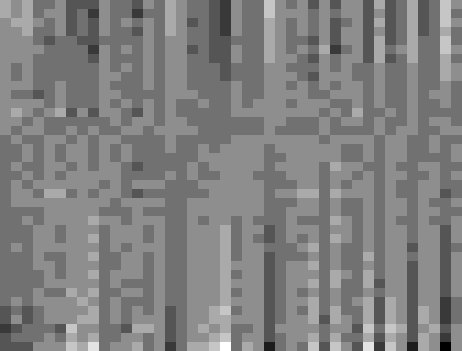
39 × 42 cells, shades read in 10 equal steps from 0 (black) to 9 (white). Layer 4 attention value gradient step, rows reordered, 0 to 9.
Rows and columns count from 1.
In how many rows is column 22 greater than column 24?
9
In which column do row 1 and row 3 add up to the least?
21
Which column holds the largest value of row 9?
41
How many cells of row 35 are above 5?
8
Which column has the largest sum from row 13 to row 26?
31
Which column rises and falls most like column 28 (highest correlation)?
22
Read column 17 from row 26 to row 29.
4 4 4 4
